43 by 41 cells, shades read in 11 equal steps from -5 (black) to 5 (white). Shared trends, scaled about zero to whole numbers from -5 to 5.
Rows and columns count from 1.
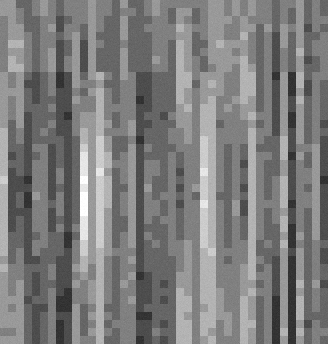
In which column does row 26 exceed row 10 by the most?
11
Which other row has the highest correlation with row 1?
2
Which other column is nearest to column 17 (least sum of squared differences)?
40
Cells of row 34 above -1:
25
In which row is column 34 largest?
4
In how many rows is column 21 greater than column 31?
6
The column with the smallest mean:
37
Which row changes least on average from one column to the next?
1
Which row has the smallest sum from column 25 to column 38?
16
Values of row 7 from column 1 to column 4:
0 1 1 0
